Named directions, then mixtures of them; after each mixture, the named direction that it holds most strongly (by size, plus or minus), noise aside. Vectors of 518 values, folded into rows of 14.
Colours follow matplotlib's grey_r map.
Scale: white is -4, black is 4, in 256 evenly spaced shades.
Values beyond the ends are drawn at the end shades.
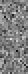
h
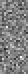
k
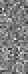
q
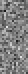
k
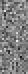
k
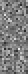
q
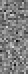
k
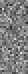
q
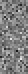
h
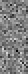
h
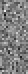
q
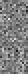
q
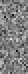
h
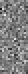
q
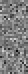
h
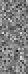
q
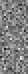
k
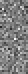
q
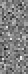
k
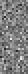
k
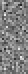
k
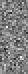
k
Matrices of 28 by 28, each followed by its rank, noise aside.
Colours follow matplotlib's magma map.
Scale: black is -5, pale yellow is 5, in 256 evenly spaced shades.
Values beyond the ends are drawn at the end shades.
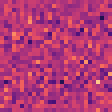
seven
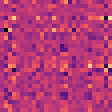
three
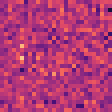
seven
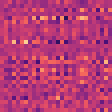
three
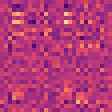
three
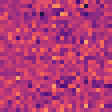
six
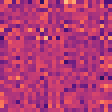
four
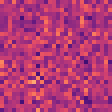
five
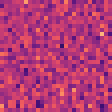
seven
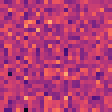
four
